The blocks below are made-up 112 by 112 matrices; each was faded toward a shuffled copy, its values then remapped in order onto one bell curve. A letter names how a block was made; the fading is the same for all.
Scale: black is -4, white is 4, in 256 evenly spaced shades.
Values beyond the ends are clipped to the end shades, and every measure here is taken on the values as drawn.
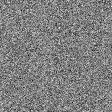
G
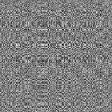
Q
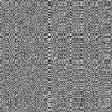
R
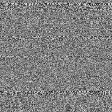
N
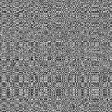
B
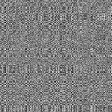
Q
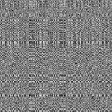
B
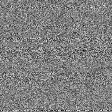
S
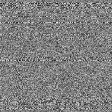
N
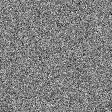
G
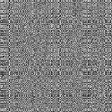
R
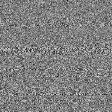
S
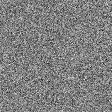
G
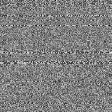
N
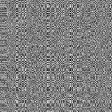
R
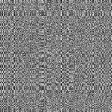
R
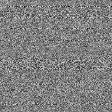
S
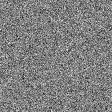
G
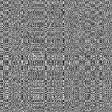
R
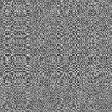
Q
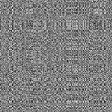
Q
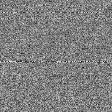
S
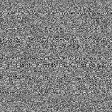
N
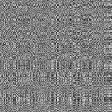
Q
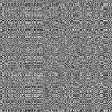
B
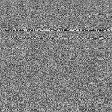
N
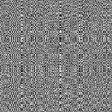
R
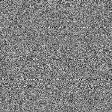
S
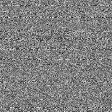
S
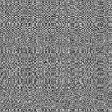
B
